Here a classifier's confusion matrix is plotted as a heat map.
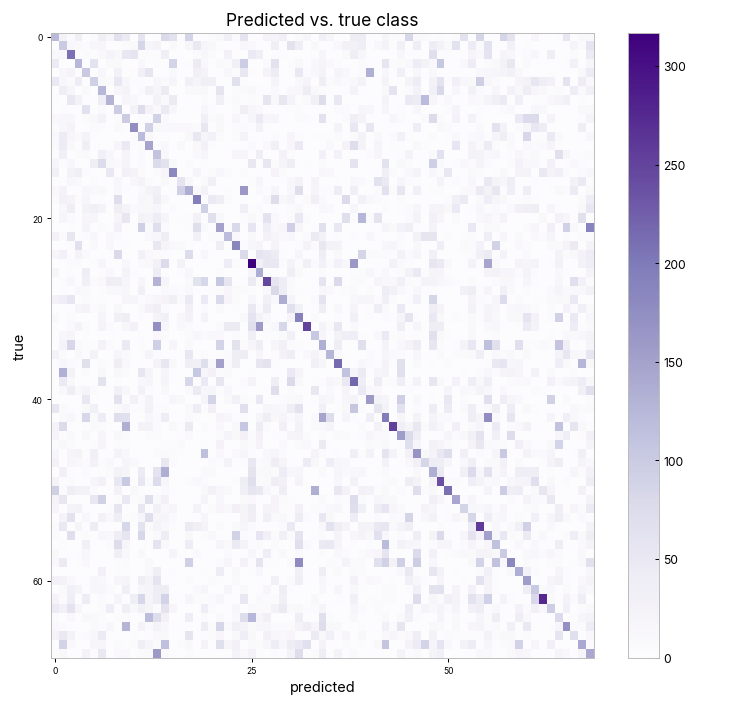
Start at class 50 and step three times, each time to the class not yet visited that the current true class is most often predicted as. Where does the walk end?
14
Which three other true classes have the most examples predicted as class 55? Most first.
42, 25, 34
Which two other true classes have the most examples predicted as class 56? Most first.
58, 23
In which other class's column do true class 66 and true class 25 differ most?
38
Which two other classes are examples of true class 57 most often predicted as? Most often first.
46, 42
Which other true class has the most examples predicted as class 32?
67
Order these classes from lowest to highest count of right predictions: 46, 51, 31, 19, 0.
19, 0, 51, 46, 31
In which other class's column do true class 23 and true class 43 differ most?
9
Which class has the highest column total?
13
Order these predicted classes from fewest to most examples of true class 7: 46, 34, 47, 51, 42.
51, 42, 46, 34, 47
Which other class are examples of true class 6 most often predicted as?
49
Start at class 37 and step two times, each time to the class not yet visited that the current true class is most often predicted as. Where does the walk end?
11
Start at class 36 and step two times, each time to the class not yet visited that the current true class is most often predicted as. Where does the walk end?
68
